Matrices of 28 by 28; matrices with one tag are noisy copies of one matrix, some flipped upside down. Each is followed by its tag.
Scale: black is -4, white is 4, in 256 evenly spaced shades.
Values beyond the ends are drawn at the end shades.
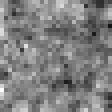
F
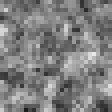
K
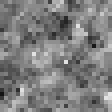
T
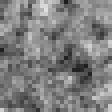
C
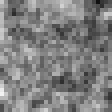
F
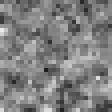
K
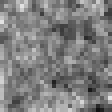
F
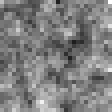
C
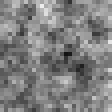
C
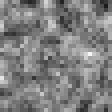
K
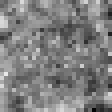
F
